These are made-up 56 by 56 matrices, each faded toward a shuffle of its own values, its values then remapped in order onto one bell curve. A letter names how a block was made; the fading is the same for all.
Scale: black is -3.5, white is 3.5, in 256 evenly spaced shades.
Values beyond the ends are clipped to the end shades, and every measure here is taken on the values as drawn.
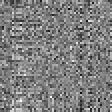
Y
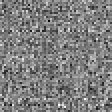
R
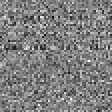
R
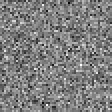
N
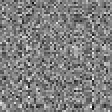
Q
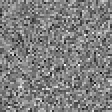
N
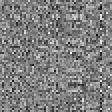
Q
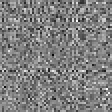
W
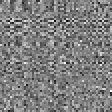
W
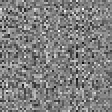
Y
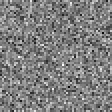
N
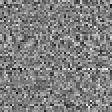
R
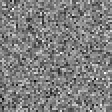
N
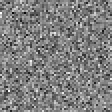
N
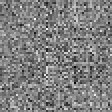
Q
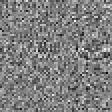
R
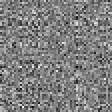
Q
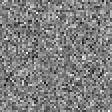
N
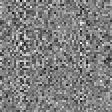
Y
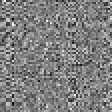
Q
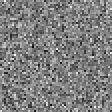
N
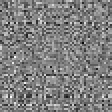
W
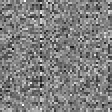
Q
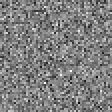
N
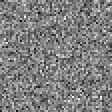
N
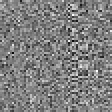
Y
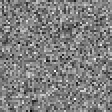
N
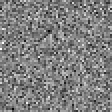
N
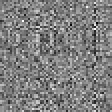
Y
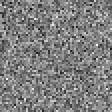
N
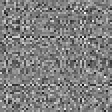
W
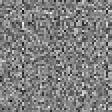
Q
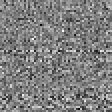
R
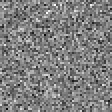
N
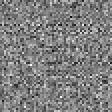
R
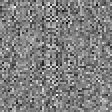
Q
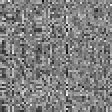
Y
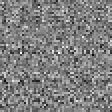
R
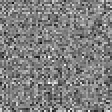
R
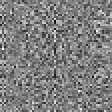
Y
